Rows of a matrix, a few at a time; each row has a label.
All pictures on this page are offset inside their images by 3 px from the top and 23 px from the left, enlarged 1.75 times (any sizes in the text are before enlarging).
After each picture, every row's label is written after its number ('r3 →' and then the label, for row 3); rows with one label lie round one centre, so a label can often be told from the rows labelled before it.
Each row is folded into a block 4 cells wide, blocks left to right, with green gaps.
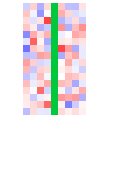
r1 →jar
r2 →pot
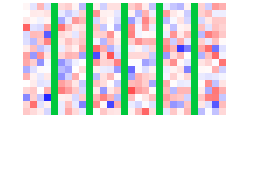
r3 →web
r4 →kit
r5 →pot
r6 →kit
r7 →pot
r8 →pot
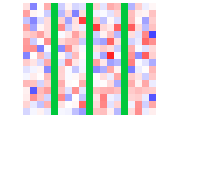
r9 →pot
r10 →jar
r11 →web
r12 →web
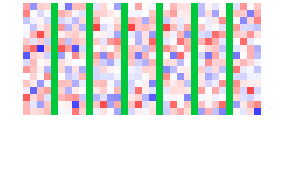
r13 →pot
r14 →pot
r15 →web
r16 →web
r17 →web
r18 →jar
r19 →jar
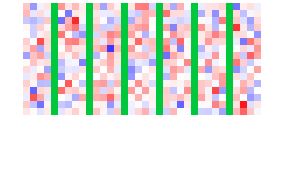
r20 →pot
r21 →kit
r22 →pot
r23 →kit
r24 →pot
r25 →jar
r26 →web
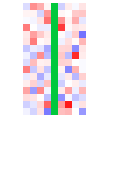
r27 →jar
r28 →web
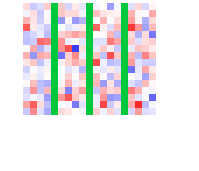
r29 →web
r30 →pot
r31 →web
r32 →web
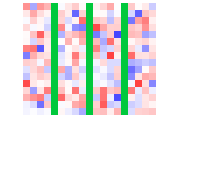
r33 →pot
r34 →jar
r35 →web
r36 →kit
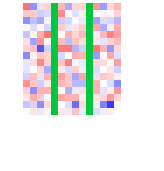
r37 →pot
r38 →pot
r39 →pot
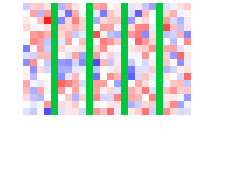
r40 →jar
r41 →kit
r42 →kit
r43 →kit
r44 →web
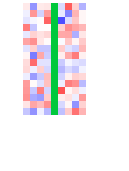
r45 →jar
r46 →kit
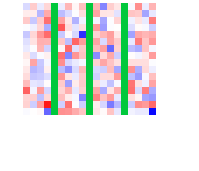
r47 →jar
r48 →web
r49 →pot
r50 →jar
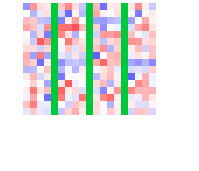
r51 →web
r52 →kit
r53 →pot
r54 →kit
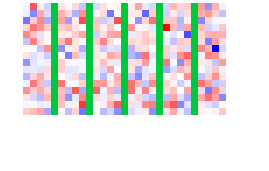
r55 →kit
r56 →jar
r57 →jar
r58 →jar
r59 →web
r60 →pot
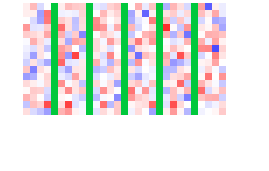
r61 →jar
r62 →web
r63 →web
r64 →jar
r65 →web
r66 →pot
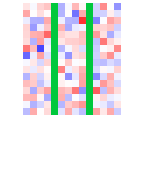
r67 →pot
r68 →jar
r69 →kit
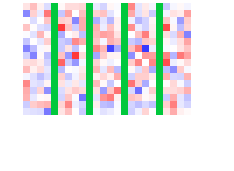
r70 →jar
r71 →web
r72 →pot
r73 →pot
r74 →web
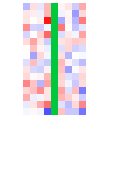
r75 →jar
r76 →jar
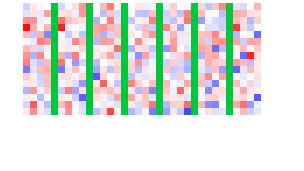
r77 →web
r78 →web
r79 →kit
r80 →jar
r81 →jar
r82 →pot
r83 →web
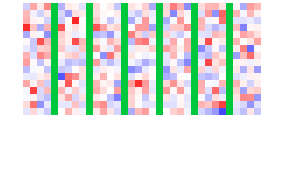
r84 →web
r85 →kit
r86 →web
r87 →kit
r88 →kit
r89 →jar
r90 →pot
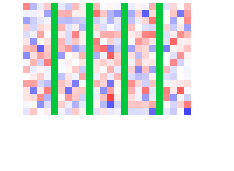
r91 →pot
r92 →pot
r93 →pot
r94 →jar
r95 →jar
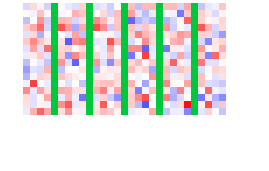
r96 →kit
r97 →web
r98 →web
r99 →pot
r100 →jar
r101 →web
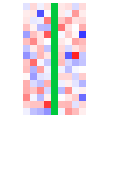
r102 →jar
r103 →web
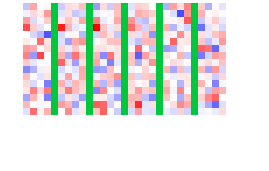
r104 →web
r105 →web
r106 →web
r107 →web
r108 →jar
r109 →pot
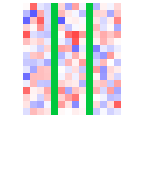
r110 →kit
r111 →pot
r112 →jar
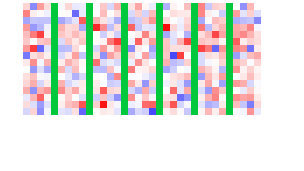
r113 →pot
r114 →jar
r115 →web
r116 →jar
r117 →web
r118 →pot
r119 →pot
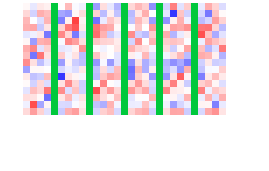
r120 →web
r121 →kit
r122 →kit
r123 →kit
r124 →kit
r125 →kit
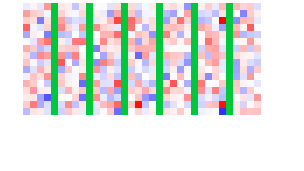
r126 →web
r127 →web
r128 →jar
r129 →web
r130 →kit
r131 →jar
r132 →kit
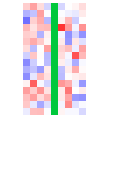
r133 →kit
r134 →web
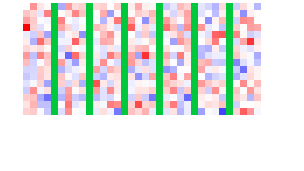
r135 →web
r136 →web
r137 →jar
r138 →web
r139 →web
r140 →jar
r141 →kit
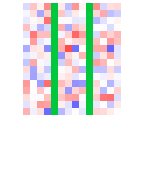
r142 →jar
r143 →pot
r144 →pot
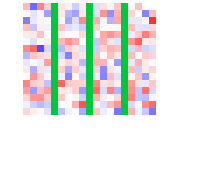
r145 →pot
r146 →jar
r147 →jar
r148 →jar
